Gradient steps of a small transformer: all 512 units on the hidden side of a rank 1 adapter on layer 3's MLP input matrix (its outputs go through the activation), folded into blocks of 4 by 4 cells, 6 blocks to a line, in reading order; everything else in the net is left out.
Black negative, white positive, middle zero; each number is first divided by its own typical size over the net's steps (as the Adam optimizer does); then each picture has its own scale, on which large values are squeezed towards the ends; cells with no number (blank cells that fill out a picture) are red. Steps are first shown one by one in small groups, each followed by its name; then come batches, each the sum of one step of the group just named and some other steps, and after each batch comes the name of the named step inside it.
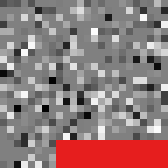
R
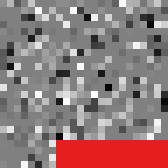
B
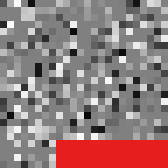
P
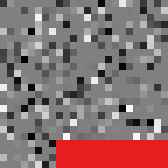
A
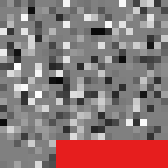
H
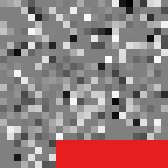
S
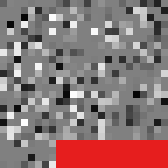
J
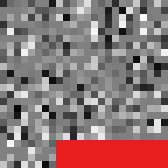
R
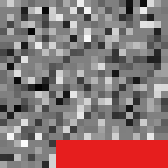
J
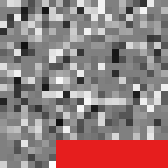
J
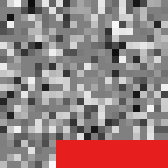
P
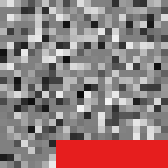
R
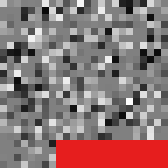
S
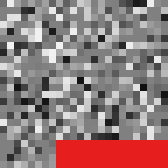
S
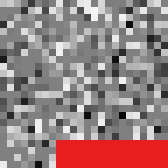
P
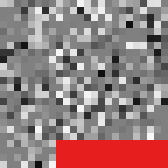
B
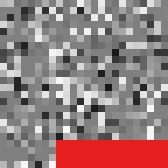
B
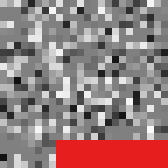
P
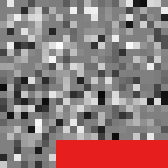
P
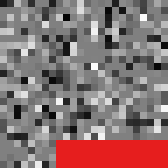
R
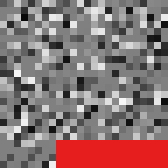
J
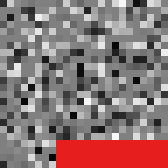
H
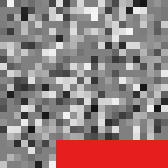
J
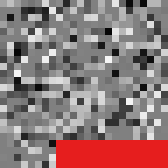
S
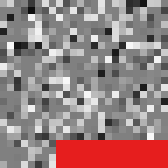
S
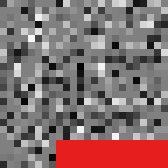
H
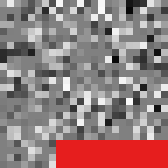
S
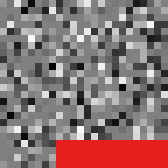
P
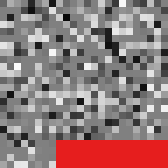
H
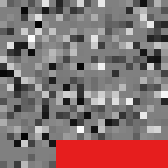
R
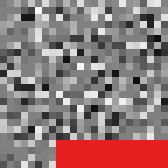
B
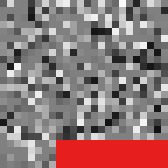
H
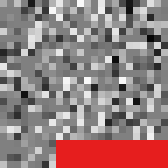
S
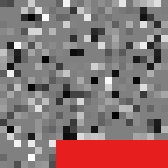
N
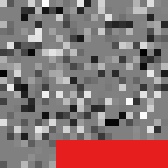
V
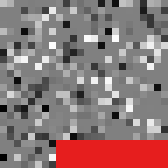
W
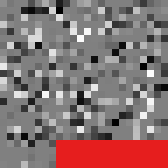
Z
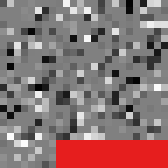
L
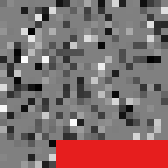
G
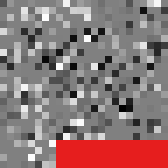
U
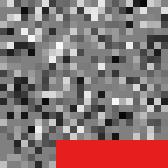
V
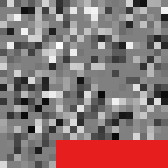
Z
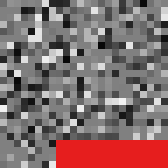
G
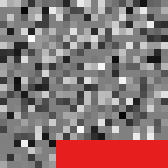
G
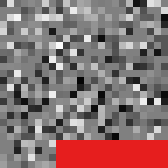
U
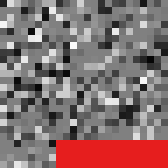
G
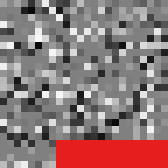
Z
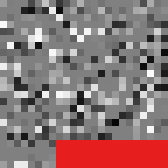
Z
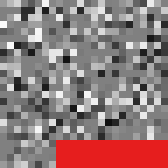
V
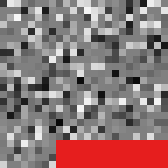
L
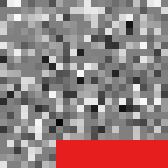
U
